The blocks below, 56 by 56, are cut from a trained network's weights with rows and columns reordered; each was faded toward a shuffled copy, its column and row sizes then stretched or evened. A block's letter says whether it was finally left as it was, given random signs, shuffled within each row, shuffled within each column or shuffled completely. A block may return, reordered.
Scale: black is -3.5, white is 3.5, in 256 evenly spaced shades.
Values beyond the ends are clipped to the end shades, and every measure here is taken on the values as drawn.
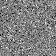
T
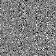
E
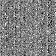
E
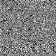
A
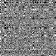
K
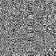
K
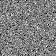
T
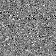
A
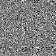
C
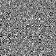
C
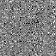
C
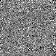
C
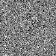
E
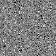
E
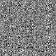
C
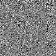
C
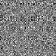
K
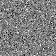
T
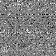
A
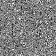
E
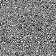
A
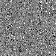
E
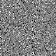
E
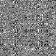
K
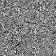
E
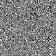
C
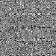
K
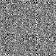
C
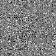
C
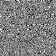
A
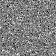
T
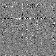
C
